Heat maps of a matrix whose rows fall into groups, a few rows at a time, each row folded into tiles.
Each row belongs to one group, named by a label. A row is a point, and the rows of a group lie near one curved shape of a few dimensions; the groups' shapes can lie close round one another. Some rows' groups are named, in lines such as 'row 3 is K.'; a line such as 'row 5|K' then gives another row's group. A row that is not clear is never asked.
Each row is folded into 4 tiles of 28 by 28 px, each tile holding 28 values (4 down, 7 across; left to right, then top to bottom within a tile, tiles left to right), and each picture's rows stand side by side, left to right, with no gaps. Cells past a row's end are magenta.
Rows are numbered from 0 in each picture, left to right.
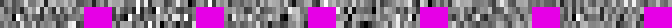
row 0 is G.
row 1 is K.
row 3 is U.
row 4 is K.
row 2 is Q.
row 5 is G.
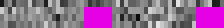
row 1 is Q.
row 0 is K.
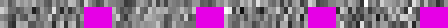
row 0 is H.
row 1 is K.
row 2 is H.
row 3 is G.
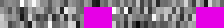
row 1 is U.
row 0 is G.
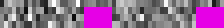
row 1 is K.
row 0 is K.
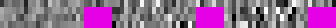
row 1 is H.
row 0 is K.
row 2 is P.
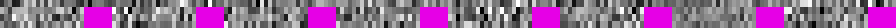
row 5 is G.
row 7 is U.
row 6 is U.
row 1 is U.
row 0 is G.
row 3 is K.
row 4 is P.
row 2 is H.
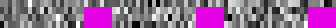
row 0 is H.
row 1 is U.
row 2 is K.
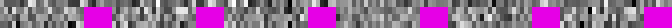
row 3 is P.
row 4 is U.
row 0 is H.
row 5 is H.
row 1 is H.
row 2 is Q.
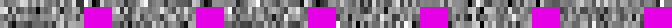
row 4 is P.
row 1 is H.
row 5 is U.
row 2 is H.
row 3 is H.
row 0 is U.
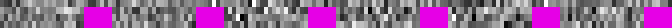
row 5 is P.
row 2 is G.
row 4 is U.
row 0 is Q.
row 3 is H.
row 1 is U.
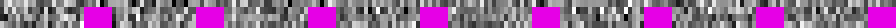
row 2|Q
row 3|H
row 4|U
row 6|Q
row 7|H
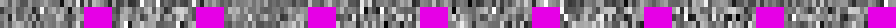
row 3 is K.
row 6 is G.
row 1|H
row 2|U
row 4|U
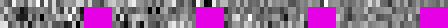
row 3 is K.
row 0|G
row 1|U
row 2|U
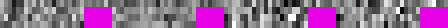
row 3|G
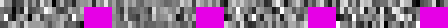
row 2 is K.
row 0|K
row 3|K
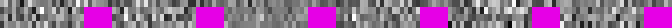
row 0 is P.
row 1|G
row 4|Q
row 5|H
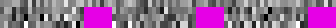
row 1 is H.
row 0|G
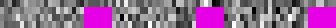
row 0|G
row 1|Q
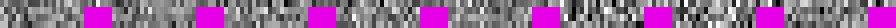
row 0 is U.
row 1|Q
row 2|K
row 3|G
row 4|Q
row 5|K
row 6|Q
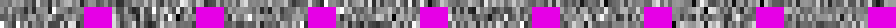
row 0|H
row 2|U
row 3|U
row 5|U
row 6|P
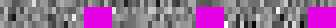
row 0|K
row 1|K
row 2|H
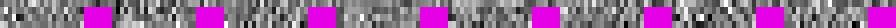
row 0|G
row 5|H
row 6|K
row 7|H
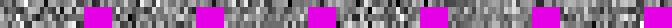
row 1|G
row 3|P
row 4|Q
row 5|K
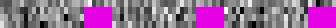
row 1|P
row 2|U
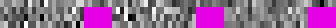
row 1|G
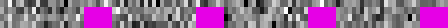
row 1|U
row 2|G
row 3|K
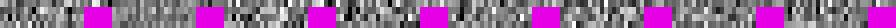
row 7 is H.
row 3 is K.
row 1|K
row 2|Q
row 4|K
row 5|H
